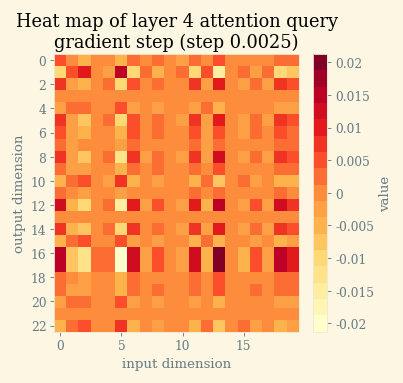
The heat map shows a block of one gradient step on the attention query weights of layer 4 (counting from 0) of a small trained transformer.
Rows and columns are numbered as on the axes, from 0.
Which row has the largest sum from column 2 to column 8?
1
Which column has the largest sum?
13
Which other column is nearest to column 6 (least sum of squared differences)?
11
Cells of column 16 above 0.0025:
3
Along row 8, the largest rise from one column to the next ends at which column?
6
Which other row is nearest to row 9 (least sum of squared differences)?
19
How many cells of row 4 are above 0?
4
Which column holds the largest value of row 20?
5
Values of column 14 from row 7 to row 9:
0 0 0
